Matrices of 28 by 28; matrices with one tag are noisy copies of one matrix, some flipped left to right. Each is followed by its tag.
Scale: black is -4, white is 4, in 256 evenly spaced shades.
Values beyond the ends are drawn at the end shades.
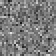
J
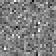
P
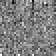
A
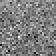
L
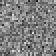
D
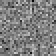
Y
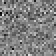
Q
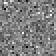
D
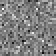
D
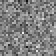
D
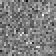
D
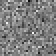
D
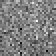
L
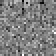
A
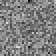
D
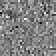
Q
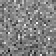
L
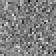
D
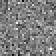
P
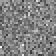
Y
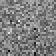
L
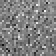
L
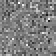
J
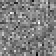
P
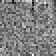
A
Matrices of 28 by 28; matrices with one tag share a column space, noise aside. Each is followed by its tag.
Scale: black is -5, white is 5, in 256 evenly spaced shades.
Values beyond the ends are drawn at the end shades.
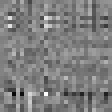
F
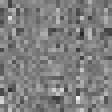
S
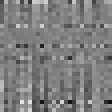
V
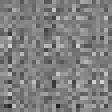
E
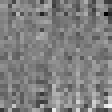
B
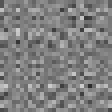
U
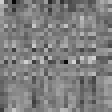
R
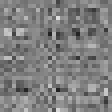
S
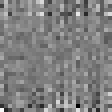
B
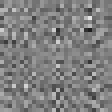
U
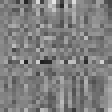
R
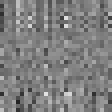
F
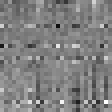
V
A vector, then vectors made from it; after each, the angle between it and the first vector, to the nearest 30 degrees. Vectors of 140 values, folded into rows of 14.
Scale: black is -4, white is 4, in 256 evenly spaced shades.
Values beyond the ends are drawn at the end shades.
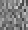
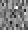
30 degrees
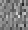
60 degrees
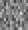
120 degrees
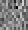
150 degrees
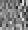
150 degrees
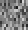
150 degrees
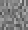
30 degrees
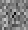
90 degrees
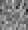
120 degrees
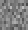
60 degrees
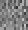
150 degrees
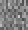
30 degrees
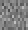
60 degrees
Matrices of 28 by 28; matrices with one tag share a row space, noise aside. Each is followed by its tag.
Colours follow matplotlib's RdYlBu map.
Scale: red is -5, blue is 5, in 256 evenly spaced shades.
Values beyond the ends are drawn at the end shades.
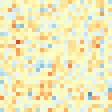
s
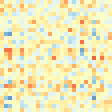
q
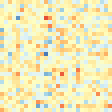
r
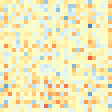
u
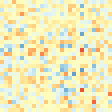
q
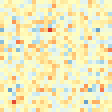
s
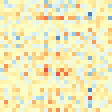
u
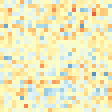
q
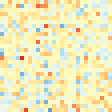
r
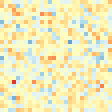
s
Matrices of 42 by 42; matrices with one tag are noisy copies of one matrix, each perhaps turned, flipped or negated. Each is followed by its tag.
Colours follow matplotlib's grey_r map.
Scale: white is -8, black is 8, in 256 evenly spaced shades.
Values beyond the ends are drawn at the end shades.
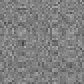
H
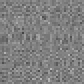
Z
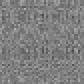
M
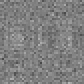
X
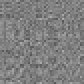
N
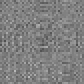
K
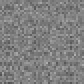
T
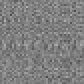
Z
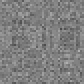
X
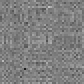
K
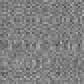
Z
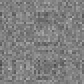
X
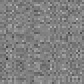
Z
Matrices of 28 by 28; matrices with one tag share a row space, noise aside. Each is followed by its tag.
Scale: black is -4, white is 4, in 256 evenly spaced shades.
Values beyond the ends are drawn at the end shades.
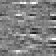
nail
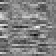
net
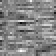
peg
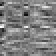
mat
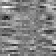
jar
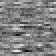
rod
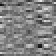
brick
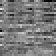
peg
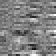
nail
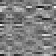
brick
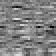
rod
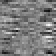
jar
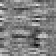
net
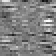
jar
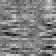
jar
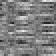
peg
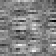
nail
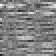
peg
